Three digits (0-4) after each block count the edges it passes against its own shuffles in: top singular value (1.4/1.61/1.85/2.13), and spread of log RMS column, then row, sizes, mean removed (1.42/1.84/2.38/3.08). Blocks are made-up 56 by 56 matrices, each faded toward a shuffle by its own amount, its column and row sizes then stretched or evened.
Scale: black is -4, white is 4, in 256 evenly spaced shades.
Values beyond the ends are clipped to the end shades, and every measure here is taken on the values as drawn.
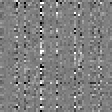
4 4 1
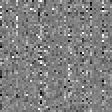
1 4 1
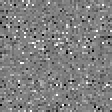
0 0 1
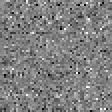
0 0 2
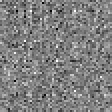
3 1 1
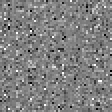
0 2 0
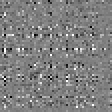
4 2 3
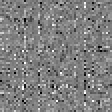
2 3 2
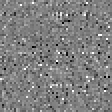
1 1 1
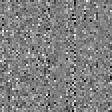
2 3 0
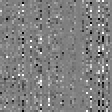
3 4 0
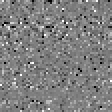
2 0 2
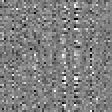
4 3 0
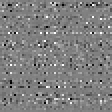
0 1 4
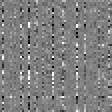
4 4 1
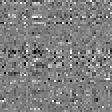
4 1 3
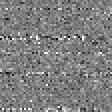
1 0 3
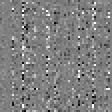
2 4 1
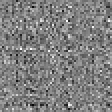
3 2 2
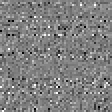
1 2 3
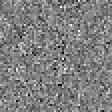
0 1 1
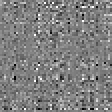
3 3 3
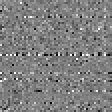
3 0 3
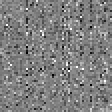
3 3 1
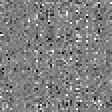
1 3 1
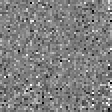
0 2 1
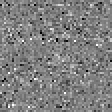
1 0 2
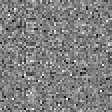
3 0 0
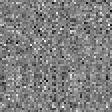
4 1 0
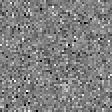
1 1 0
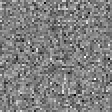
1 0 0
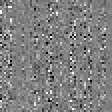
2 4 0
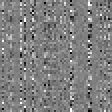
4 4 0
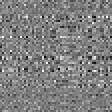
4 1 4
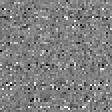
2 0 3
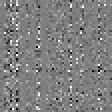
3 4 1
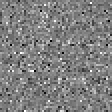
2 1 2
